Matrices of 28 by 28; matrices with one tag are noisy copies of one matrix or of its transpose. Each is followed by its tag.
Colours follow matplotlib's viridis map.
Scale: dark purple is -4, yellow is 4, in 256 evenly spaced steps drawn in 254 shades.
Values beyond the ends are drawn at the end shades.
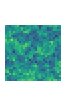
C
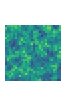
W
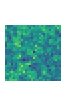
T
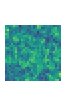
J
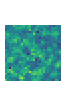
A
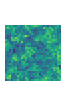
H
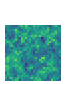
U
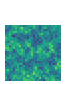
C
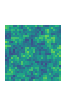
H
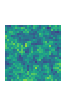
C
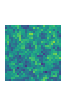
A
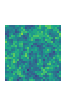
U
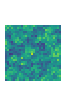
H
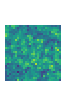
J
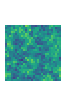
C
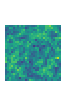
U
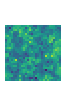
C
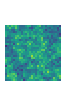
J
